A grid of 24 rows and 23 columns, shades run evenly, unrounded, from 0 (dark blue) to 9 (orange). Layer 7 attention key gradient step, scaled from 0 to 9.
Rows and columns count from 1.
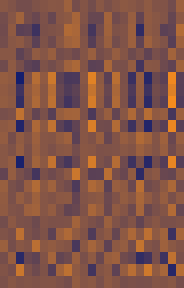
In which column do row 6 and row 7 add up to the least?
3
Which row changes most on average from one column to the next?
7
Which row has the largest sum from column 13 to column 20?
23
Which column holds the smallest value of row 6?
18
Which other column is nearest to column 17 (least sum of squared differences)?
9
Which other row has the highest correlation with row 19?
15
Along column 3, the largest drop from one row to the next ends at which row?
11
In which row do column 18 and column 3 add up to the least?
22
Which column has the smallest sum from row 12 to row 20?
10
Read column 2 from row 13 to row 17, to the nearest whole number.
4 5 5 4 4
